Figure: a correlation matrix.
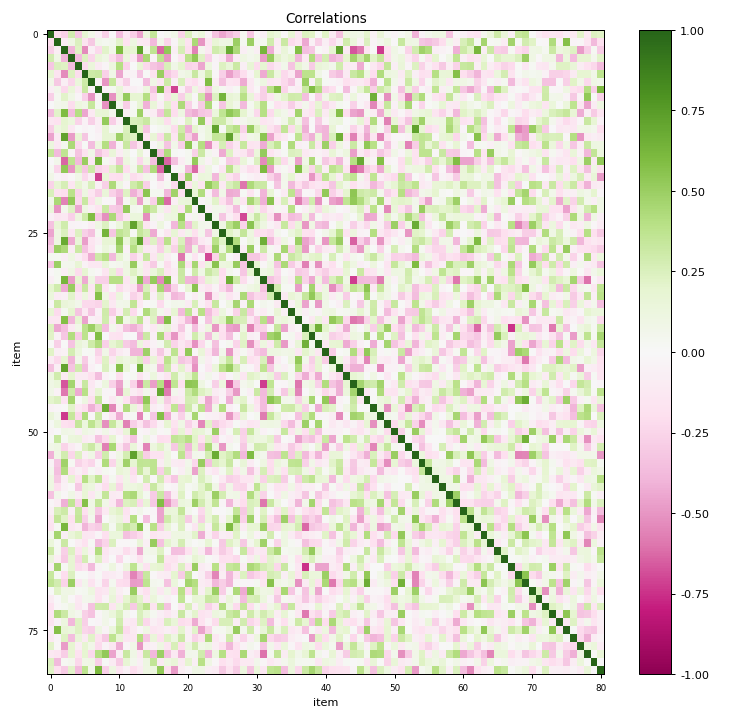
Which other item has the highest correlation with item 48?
16
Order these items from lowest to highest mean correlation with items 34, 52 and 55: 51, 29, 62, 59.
59, 51, 29, 62
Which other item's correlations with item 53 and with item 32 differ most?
69
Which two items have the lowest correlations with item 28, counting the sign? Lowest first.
23, 19
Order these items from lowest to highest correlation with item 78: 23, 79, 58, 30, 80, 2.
23, 2, 30, 79, 80, 58
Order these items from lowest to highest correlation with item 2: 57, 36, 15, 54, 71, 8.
57, 71, 8, 15, 54, 36
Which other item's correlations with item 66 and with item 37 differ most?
67
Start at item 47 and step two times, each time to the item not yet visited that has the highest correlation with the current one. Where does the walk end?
25
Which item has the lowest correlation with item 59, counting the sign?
31
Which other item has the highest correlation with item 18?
20
